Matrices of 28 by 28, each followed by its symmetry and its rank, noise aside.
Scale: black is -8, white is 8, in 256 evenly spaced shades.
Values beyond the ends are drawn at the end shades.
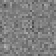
no symmetry, rank five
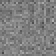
no symmetry, rank five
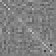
symmetric, rank five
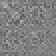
symmetric, rank five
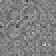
symmetric, rank seven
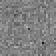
symmetric, rank seven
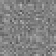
symmetric, rank six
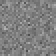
no symmetry, rank seven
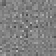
symmetric, rank five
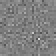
symmetric, rank five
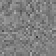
no symmetry, rank seven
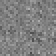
no symmetry, rank five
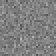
antisymmetric, rank six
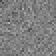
symmetric, rank seven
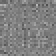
no symmetry, rank five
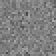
no symmetry, rank seven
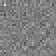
symmetric, rank five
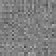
no symmetry, rank five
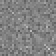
symmetric, rank six
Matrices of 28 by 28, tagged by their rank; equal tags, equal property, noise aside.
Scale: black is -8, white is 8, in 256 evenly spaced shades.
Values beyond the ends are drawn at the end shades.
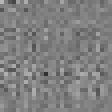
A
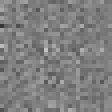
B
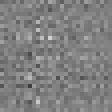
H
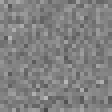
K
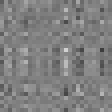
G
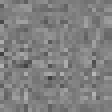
H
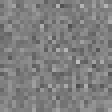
B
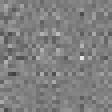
H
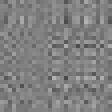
G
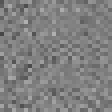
B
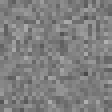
B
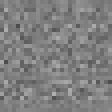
H
